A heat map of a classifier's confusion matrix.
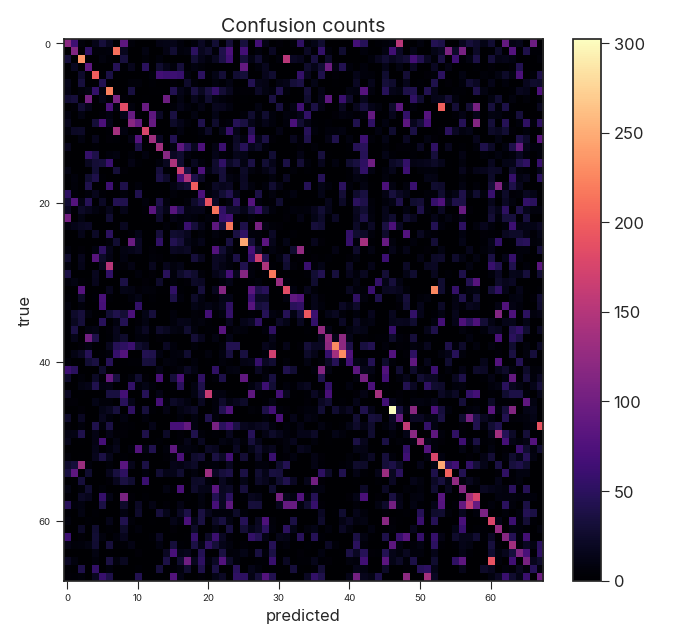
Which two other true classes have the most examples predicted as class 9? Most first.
10, 25
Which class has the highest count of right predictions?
46
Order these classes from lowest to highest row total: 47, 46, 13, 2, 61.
61, 47, 13, 2, 46
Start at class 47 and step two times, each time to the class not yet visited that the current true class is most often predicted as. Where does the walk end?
58
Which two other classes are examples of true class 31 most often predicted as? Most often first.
52, 22
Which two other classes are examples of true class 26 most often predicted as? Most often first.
33, 21
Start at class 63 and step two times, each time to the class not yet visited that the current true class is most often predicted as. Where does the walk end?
49
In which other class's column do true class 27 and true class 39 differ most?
29
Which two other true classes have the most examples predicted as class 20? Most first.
44, 54
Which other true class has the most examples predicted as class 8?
57
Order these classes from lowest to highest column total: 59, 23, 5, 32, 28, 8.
59, 32, 5, 28, 8, 23
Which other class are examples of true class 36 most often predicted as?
22
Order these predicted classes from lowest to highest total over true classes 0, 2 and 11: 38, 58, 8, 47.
38, 58, 8, 47
